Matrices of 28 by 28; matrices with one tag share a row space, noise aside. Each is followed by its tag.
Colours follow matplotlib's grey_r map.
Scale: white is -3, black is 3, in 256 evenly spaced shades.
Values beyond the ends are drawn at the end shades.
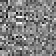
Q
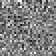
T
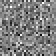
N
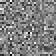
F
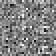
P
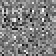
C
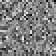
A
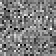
T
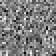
A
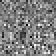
P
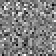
C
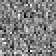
T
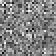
F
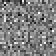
T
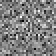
P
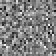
A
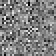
F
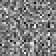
N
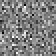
C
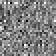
T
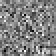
N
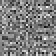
P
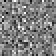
C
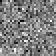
T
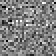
Q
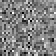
F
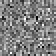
N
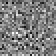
C
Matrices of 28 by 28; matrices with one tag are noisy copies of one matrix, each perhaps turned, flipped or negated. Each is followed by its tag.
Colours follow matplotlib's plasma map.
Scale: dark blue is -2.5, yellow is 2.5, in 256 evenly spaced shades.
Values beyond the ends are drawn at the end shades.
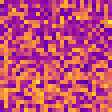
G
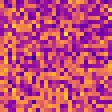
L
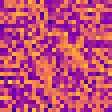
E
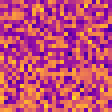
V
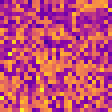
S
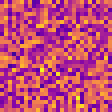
E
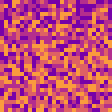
V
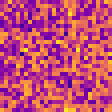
L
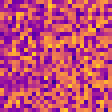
V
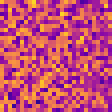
V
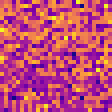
G
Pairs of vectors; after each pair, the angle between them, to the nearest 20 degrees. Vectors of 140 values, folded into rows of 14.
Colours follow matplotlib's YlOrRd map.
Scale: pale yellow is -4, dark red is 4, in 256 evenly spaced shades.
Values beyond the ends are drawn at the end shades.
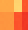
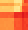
20 degrees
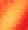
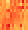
120 degrees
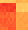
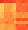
140 degrees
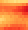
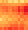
20 degrees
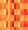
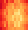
80 degrees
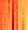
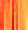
20 degrees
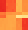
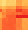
140 degrees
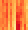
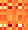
100 degrees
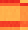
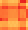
140 degrees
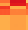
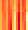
80 degrees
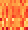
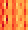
100 degrees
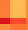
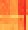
100 degrees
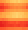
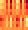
100 degrees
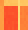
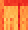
160 degrees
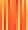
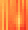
40 degrees
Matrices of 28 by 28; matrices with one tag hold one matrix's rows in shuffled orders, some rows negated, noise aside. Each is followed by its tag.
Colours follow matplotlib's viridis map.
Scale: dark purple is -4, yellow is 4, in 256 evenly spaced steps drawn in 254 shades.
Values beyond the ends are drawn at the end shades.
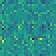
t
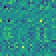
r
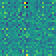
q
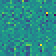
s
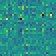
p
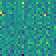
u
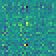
q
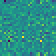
r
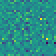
s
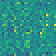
s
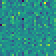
u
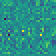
r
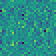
u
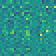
s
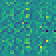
s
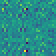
q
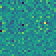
u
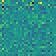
t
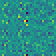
q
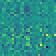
s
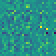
s
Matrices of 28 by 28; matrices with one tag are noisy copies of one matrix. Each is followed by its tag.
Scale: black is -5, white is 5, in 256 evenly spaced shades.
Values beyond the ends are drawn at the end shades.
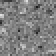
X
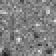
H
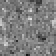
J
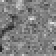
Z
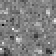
H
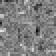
X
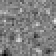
H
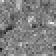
Z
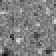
H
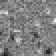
H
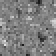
J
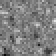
H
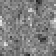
J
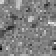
Z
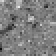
Z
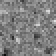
H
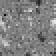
J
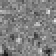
H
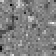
Z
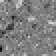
Z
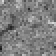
Z
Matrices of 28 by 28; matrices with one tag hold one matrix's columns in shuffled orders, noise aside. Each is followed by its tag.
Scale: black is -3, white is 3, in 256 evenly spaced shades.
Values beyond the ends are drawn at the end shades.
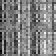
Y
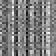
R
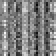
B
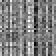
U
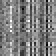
U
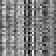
R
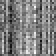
Y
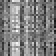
U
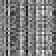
R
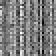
R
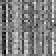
Y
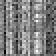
Y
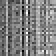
R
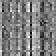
B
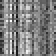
Y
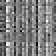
U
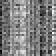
R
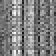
R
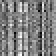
B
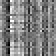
U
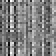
U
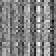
U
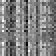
U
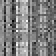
U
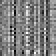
R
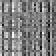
B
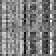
Y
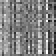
Y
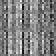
Y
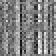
Y
